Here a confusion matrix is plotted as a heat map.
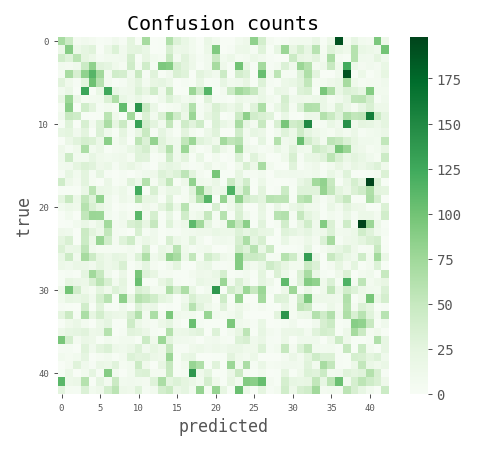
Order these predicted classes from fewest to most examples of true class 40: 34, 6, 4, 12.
12, 4, 34, 6
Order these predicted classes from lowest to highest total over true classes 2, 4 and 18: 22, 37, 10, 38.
38, 22, 10, 37
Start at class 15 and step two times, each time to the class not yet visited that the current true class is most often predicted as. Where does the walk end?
32
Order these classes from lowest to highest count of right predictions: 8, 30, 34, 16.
34, 16, 30, 8
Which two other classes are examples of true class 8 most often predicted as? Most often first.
10, 1
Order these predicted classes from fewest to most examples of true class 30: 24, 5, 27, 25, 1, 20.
27, 5, 25, 24, 1, 20
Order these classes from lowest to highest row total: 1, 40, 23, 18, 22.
23, 40, 1, 18, 22
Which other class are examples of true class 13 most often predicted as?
36
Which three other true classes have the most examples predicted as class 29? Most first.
33, 10, 1
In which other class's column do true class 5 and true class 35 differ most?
4
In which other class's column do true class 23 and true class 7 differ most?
1
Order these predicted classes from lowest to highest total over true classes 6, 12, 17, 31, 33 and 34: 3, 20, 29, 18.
20, 18, 29, 3
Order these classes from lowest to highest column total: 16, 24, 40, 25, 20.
25, 16, 20, 24, 40
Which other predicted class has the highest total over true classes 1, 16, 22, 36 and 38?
39
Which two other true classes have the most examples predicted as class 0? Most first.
41, 36
